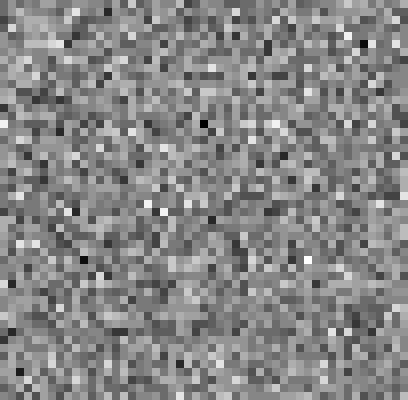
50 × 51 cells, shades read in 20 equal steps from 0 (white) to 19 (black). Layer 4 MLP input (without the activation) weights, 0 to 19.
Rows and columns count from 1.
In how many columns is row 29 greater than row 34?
27
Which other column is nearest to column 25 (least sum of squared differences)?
22
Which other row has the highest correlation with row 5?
35
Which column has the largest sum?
46
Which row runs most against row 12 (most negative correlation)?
15
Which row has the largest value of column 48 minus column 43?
25
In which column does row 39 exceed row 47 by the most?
16
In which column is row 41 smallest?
11
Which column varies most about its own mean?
14
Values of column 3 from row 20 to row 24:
10 8 7 9 7
